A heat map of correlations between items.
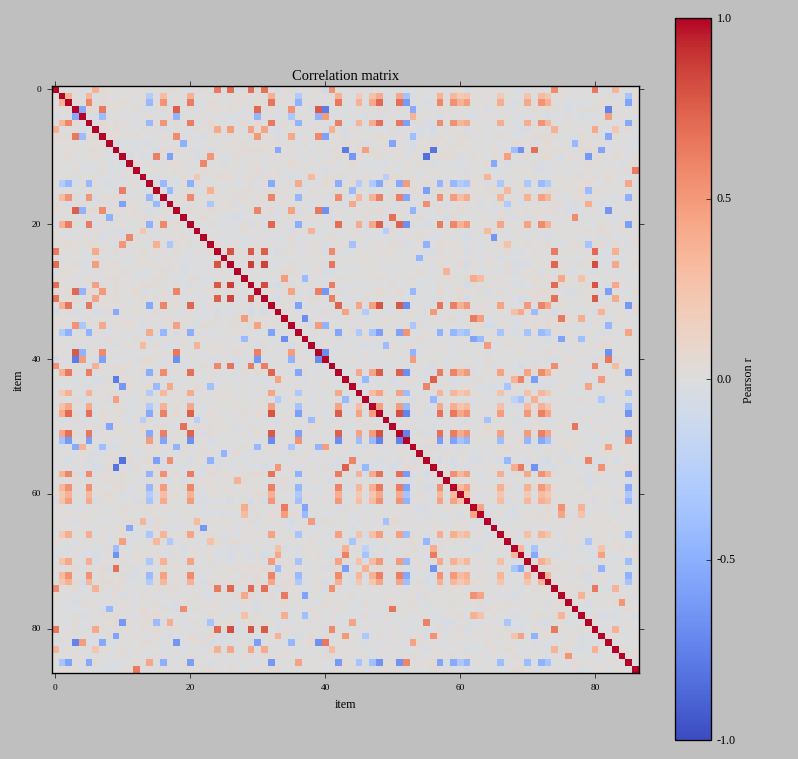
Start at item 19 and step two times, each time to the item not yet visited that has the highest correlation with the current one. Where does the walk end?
77
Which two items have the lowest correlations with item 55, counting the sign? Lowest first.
10, 15
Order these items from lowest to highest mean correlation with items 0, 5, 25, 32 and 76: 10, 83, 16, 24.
10, 83, 24, 16
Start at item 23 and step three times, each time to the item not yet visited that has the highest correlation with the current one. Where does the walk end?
67
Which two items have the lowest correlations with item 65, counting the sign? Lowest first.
22, 11
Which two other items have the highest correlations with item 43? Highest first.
56, 69
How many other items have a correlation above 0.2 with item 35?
5
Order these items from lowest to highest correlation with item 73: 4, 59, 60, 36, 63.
36, 4, 63, 60, 59
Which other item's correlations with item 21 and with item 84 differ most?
76
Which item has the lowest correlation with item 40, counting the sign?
3
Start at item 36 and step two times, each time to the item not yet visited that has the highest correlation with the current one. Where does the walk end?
85
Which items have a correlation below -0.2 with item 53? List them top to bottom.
3, 7, 18, 30, 35, 39
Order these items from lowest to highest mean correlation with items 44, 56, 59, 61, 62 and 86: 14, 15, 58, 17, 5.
14, 15, 58, 17, 5
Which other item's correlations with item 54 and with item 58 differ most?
25
